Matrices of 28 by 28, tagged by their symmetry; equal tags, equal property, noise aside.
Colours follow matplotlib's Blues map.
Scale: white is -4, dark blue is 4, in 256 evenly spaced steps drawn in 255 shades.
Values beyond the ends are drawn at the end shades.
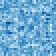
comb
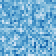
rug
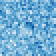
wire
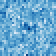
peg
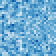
comb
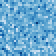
wire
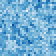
wire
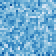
wire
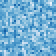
peg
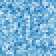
peg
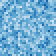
rug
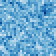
wire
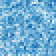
wire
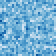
comb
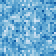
comb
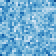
wire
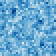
peg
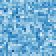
peg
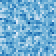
comb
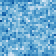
peg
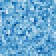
rug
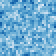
rug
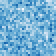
wire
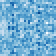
comb
